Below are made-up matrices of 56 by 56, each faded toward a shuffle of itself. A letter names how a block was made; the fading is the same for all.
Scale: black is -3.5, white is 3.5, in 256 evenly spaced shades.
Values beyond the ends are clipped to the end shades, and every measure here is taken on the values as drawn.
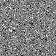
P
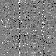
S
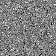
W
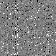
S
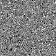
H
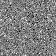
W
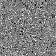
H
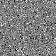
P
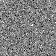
W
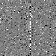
S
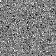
H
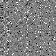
S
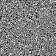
H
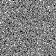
W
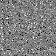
P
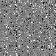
S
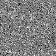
H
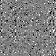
S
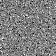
W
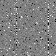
S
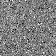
W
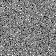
W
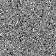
H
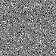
P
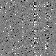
S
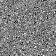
H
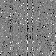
S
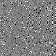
S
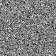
W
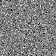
H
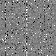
S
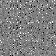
S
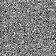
P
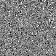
H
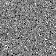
H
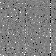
S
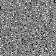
H
